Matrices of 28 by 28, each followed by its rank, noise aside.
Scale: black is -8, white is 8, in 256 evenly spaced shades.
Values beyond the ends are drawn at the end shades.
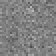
six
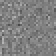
five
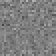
six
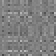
two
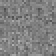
six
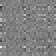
two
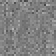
six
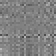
two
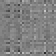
two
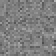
six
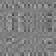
two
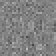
five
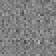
six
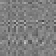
two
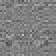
four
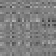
two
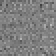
five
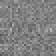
five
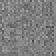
six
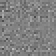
six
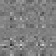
two
